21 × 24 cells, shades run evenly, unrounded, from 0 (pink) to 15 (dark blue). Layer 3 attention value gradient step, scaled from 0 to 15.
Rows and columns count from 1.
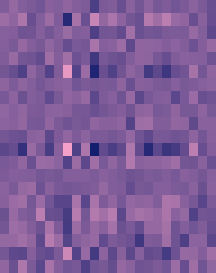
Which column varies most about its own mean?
8
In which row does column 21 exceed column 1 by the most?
19
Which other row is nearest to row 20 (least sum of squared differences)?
6
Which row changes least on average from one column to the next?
14
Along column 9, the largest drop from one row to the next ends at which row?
13
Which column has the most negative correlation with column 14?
15
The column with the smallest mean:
22
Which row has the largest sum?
12
